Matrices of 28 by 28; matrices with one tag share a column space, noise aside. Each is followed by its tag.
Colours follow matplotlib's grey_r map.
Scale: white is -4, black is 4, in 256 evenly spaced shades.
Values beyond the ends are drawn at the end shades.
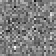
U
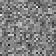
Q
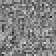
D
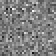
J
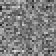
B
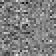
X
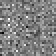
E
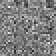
B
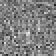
D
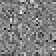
X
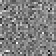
X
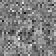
D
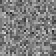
U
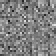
B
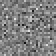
E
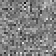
J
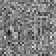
D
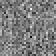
D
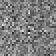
E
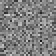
Q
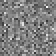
Q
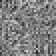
B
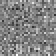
B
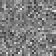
J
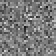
E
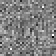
D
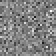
E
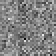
X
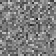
X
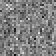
D
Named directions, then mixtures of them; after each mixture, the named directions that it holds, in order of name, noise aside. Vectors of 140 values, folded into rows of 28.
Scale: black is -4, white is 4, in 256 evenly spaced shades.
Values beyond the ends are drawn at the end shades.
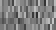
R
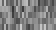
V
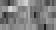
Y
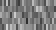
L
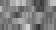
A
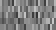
R.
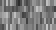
L, Y.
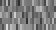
L.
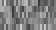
V.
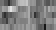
Y.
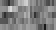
Y.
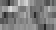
Y.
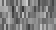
V.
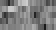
Y.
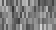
V.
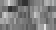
Y.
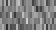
L.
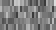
A, R.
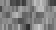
A.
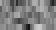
A, V.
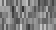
V.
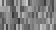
R, V.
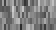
V.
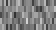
L.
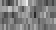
V, Y.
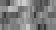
A, Y.
